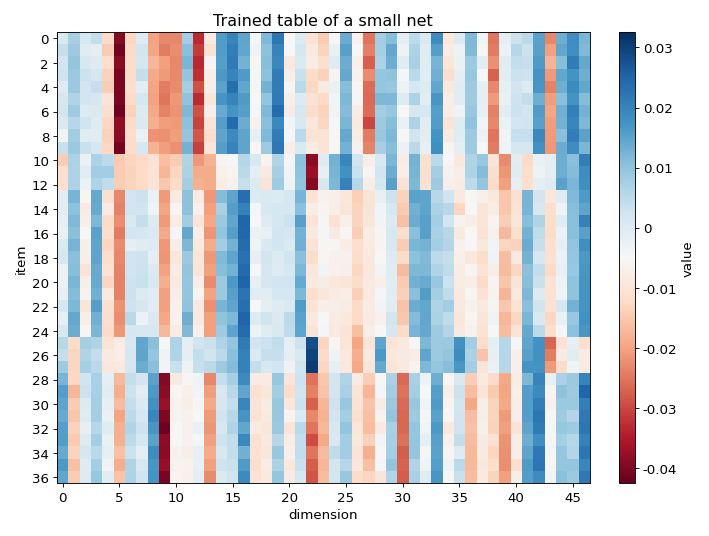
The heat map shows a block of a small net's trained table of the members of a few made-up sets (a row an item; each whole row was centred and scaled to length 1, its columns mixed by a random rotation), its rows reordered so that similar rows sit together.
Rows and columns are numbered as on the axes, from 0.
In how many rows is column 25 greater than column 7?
22
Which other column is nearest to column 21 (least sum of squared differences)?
3
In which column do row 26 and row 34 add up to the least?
9
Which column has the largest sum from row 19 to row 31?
16
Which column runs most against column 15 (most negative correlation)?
4
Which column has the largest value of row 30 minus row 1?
8
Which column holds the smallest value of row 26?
43
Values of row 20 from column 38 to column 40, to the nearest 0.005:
-0.005 -0.015 -0.01
